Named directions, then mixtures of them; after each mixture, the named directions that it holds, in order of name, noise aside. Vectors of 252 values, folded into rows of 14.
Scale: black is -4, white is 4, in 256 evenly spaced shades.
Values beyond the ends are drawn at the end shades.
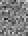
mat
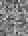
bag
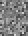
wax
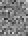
mat.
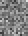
bag, mat, wax.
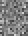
mat, wax.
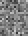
bag, mat, wax.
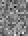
bag, mat, wax.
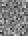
mat, wax.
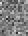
bag, mat.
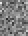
bag, mat, wax.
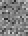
mat.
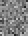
mat, wax.
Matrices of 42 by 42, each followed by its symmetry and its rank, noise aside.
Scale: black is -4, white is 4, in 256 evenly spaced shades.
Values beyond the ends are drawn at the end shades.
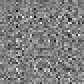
no symmetry, rank six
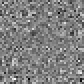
no symmetry, rank seven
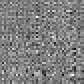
no symmetry, rank five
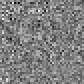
no symmetry, rank six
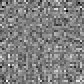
symmetric, rank five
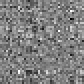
antisymmetric, rank six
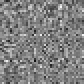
no symmetry, rank five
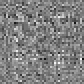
no symmetry, rank six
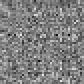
antisymmetric, rank six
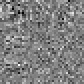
no symmetry, rank seven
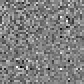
antisymmetric, rank six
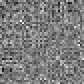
symmetric, rank seven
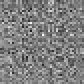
no symmetry, rank six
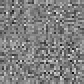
no symmetry, rank seven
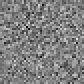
symmetric, rank seven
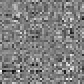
no symmetry, rank five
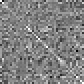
symmetric, rank six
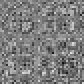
symmetric, rank six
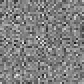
symmetric, rank five
